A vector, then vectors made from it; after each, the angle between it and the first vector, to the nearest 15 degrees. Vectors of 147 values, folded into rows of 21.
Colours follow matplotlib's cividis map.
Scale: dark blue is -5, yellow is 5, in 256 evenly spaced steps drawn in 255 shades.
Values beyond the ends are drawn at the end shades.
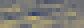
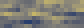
135 degrees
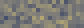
90 degrees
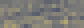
45 degrees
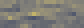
165 degrees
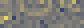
105 degrees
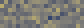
90 degrees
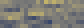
150 degrees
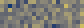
90 degrees
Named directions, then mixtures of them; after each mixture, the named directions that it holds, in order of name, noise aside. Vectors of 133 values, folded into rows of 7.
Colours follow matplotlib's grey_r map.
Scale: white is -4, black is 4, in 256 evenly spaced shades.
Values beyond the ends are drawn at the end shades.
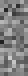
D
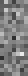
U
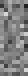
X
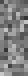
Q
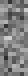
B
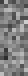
B, Q, U.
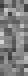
D, U, X.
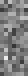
B, Q.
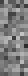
B, U, X.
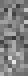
D, Q.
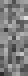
Q, U.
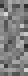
X.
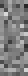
X.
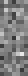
U.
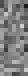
Q, X.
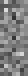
U.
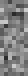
B, D.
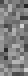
B, Q, X.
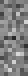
D, Q, U.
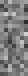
B, Q, X.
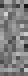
U, X.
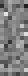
X.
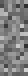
B, X.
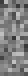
Q, U, X.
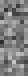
D.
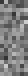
B, Q, U.
